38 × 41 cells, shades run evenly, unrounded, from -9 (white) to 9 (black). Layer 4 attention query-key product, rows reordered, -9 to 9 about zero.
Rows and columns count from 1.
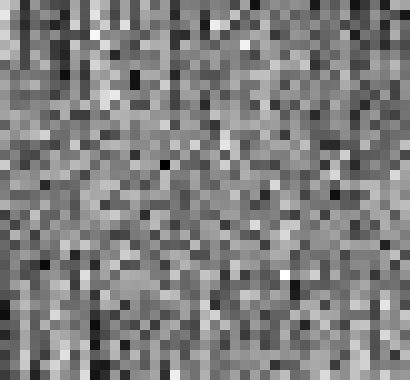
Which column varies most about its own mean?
10
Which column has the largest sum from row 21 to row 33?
1
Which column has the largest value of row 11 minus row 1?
15
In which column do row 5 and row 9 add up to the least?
11
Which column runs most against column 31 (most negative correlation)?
33
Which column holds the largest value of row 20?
34
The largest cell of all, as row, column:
17, 17
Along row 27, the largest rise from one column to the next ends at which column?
13
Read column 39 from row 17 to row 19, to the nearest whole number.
1 1 -1
